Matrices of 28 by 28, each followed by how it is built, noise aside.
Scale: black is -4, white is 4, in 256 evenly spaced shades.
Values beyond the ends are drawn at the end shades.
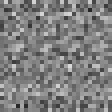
repeating columns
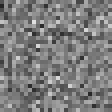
repeating rows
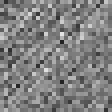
Hankel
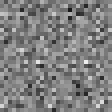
repeating columns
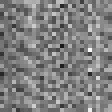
repeating rows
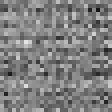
blocks
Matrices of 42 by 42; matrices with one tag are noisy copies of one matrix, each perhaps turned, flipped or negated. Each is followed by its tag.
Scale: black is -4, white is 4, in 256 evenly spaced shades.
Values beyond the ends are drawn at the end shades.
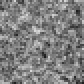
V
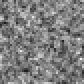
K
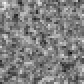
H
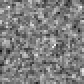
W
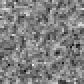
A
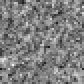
A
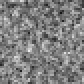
V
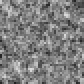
H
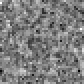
W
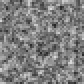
W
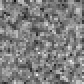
V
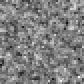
A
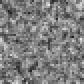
H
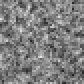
K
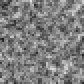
H
